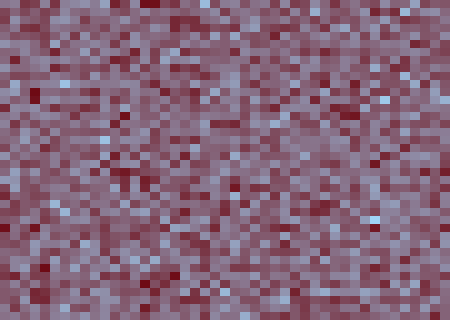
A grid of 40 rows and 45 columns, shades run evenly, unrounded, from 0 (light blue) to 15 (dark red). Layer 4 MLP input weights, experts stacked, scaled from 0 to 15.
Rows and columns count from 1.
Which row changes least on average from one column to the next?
6
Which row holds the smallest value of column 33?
37
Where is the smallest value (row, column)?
28, 38
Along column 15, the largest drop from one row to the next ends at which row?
2
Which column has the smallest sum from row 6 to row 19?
11
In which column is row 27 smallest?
7
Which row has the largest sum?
29
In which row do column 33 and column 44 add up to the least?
12
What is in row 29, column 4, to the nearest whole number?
14
